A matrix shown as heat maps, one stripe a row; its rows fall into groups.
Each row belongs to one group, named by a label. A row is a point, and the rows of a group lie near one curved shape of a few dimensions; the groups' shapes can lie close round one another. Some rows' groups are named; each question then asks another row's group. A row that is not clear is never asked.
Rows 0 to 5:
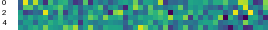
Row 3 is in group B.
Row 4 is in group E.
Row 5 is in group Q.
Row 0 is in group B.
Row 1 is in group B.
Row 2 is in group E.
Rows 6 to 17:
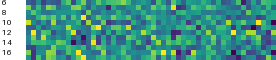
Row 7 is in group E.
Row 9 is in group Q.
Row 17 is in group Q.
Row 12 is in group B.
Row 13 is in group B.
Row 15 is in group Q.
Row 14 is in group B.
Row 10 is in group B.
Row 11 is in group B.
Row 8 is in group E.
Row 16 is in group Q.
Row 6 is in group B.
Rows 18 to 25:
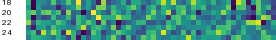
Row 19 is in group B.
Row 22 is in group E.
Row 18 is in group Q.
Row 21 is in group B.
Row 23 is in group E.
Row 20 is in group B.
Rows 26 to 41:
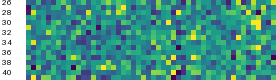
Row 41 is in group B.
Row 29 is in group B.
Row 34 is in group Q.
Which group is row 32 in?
E
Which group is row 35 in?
E
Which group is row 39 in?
B
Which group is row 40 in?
E
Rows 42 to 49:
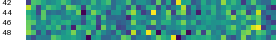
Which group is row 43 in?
B
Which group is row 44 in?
B
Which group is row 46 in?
B
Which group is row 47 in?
E
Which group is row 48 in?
B
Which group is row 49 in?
E
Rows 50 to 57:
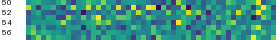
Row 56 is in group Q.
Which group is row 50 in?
E
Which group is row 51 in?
B
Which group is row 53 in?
B
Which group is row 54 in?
E
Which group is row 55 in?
B
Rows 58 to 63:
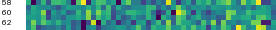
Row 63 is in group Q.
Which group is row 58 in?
E
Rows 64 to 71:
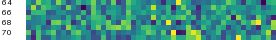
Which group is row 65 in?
B
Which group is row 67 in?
B
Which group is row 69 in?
B
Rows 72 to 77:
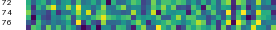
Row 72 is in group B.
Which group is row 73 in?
Q
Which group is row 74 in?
B
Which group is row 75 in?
B
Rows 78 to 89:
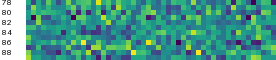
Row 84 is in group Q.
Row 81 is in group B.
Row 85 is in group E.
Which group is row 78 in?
B
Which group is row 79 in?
B
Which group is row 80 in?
Q
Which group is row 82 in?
B
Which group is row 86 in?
Q
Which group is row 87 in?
B
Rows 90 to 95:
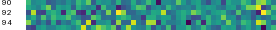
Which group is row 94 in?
B
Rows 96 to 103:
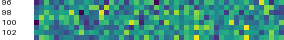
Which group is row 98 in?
B
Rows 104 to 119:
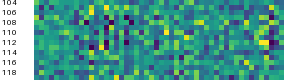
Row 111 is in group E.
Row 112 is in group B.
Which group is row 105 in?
B
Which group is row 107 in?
E
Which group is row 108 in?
Q
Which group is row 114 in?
Q
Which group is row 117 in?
E
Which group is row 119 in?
B
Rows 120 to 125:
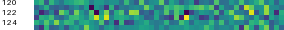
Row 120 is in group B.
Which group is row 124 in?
E
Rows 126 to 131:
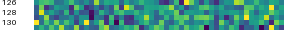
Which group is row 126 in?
E
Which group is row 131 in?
B
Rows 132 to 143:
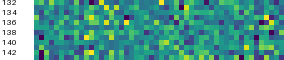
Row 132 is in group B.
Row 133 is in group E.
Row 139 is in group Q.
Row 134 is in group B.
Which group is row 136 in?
B
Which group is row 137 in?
E
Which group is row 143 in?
B
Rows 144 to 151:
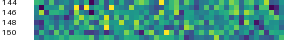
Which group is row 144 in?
B
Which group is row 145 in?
Q
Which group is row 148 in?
B
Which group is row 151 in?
Q
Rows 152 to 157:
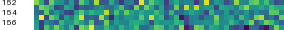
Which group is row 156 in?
E
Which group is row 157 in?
Q
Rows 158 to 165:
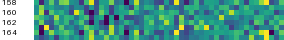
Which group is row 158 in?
E
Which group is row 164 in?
E
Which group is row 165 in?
E
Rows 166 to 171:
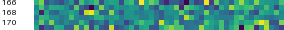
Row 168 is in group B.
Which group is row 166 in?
B
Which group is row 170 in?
B
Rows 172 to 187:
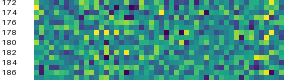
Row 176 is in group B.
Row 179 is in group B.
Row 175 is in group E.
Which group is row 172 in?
B
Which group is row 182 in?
B
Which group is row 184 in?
B
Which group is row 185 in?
B
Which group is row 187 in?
B
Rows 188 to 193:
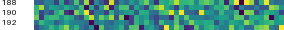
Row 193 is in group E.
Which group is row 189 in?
Q
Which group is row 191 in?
E
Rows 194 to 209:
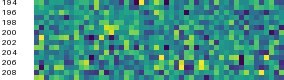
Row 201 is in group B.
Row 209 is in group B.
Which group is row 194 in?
B
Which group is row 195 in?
E
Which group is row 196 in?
Q
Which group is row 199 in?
B
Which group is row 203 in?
B
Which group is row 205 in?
B
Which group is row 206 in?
Q
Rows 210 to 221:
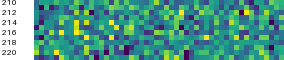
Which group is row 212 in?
Q
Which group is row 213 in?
E
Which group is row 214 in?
Q
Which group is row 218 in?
B
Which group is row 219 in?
E
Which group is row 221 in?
E
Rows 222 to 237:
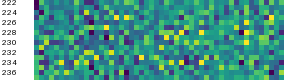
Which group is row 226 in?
Q
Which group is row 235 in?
B
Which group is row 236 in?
E
